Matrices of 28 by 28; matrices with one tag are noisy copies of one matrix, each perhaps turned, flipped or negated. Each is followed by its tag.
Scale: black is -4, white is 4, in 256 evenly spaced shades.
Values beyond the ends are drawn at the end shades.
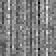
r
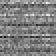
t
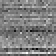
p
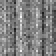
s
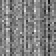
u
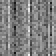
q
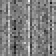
q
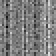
u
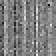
t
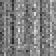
s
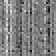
u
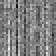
r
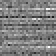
r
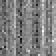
s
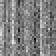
s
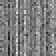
r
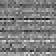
t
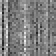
p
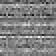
t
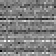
t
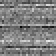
q
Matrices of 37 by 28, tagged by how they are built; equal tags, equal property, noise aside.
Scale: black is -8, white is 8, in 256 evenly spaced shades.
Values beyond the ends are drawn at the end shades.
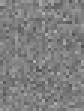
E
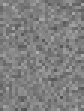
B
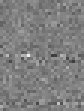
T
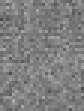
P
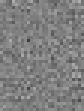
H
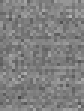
P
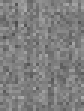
P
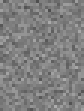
E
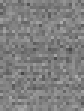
P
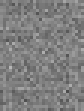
P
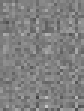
H
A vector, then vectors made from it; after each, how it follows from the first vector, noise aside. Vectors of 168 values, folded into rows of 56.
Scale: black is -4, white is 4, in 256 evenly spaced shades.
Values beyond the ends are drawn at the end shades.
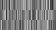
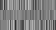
reversed, partly zeroed.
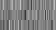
wrapped around, partly zeroed.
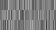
reversed, shrunk.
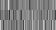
wrapped around, partly zeroed.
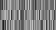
reversed.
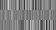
reversed, partly zeroed.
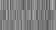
negated, shrunk.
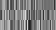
wrapped around.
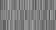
reversed, shrunk.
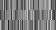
wrapped around.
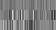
wrapped around, partly zeroed.
